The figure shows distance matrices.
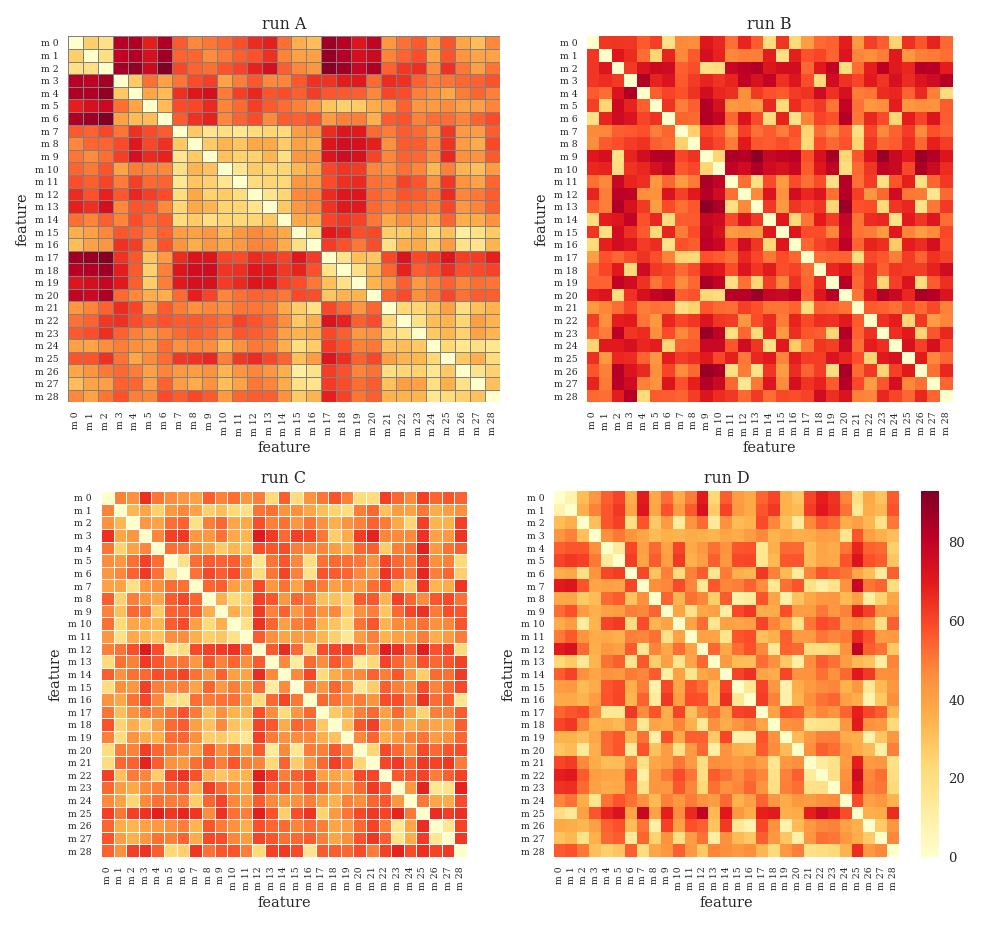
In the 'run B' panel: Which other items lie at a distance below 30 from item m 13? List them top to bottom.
m 11, m 19, m 23, m 26
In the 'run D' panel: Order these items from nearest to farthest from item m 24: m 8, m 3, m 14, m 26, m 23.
m 3, m 8, m 26, m 23, m 14
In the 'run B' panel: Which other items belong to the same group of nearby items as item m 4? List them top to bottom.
m 28
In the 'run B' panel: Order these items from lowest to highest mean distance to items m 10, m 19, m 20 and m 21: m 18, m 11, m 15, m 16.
m 11, m 15, m 18, m 16
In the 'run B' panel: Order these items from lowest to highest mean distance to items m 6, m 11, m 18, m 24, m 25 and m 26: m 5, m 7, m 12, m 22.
m 7, m 5, m 22, m 12
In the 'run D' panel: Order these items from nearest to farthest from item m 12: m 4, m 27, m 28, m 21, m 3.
m 21, m 28, m 3, m 4, m 27
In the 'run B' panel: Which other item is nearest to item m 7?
m 21
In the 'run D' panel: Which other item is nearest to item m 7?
m 22
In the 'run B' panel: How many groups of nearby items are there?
9
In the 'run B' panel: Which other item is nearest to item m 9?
m 2
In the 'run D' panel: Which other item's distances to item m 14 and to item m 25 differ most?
m 9
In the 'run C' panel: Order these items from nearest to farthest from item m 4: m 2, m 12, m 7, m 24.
m 2, m 7, m 24, m 12
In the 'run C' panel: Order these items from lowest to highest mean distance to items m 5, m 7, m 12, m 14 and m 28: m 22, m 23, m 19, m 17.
m 17, m 19, m 23, m 22
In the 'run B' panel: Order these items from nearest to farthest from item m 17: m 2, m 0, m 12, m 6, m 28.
m 0, m 6, m 2, m 28, m 12
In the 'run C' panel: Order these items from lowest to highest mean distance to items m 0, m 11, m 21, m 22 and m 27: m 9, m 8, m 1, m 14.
m 1, m 9, m 8, m 14
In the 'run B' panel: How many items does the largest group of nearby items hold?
5
